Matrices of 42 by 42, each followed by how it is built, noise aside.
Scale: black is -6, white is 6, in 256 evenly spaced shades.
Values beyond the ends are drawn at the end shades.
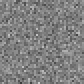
noise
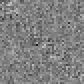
banded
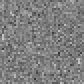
uneven columns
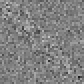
banded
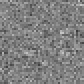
low rank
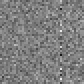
uneven columns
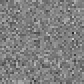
low rank
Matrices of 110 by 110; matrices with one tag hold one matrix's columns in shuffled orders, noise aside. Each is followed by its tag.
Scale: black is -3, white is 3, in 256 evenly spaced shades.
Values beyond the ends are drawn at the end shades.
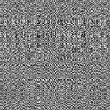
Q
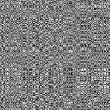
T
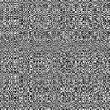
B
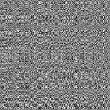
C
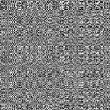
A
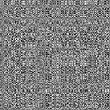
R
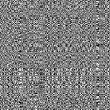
T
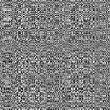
B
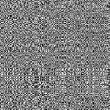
T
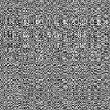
Q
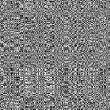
T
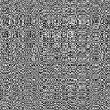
Q
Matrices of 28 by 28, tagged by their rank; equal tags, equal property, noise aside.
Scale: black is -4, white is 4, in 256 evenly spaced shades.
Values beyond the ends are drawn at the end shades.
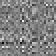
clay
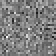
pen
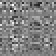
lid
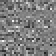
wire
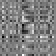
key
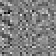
lid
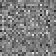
pen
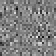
clay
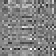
lid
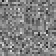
pen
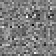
wire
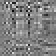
lid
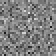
pen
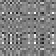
key
